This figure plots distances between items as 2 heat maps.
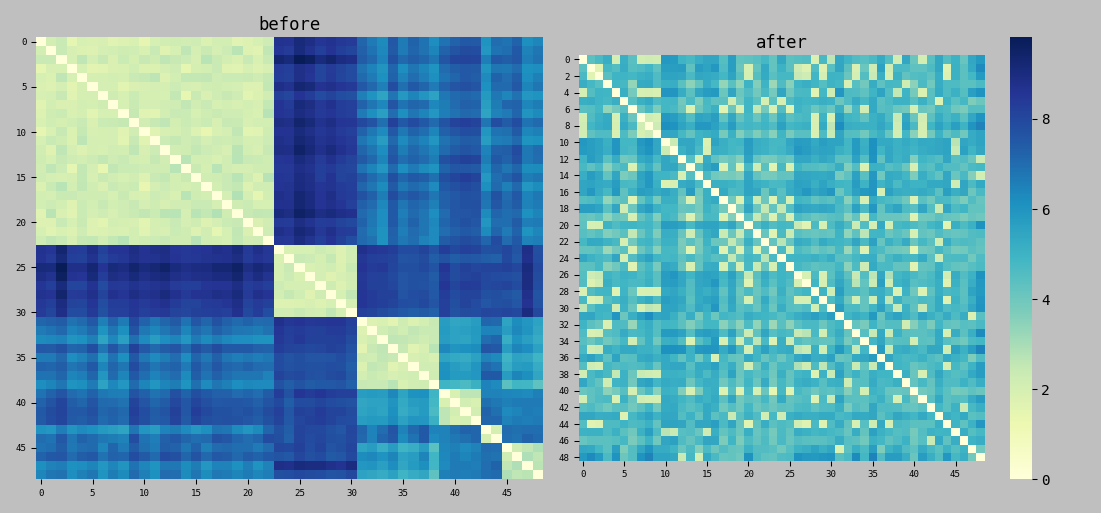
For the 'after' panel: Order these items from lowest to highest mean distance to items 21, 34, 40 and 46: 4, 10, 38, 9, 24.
9, 4, 38, 24, 10
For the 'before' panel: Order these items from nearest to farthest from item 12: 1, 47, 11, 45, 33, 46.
1, 11, 33, 47, 45, 46
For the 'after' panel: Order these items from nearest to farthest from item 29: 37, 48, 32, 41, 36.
37, 32, 41, 36, 48
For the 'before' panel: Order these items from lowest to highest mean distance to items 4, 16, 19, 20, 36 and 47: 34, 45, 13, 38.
13, 38, 45, 34
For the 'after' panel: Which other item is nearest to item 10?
15
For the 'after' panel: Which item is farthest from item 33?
48
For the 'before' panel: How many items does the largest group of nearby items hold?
23
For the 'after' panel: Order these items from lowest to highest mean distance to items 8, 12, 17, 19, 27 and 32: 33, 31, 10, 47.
33, 47, 31, 10
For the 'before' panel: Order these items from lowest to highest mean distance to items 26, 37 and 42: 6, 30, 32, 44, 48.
32, 30, 48, 6, 44
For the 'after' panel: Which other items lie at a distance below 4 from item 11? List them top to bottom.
10, 15, 45
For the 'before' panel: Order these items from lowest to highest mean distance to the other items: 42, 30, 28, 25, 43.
43, 42, 30, 28, 25
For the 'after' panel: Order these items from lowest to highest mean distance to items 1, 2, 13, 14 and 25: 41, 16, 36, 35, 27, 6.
6, 27, 35, 41, 36, 16
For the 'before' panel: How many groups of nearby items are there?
6
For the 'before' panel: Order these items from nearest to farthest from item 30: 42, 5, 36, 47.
36, 42, 5, 47
